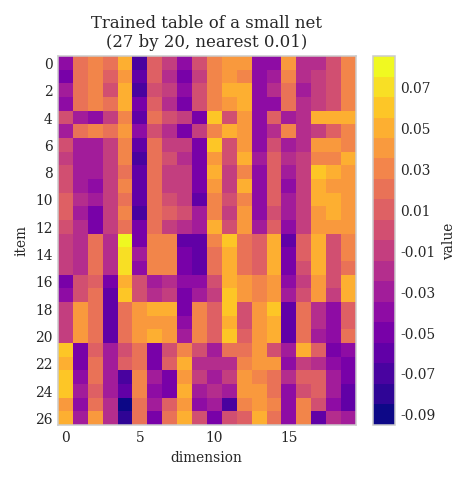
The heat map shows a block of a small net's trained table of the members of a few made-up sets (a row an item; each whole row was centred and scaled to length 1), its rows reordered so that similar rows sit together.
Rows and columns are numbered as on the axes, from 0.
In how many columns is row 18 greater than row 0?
10
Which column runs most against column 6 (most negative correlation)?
8
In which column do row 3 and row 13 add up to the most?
4
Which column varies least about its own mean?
12
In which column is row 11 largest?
18
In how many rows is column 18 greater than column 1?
14
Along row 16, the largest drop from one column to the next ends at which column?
15
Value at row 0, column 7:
-0.01
